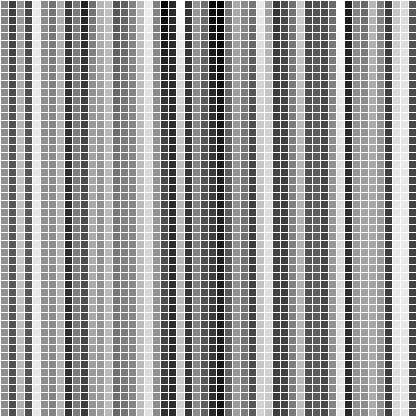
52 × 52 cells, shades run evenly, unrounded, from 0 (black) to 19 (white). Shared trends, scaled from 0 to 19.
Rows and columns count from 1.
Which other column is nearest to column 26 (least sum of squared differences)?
29
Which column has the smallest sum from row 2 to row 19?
28
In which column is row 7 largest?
43
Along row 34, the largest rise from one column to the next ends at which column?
50
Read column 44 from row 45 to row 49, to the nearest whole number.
3 3 3 3 3
